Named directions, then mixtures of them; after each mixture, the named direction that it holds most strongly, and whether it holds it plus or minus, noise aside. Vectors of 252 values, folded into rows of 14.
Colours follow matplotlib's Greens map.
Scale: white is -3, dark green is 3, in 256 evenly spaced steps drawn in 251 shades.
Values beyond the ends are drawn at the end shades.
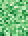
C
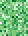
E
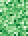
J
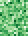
J, plus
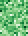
J, minus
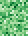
E, minus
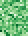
C, minus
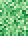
C, plus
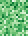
E, minus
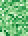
C, minus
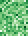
E, minus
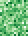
J, plus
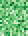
C, minus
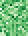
C, minus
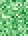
E, plus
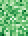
C, plus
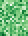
C, plus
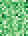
E, minus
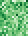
E, minus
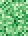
E, plus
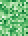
E, plus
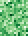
J, plus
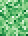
J, plus
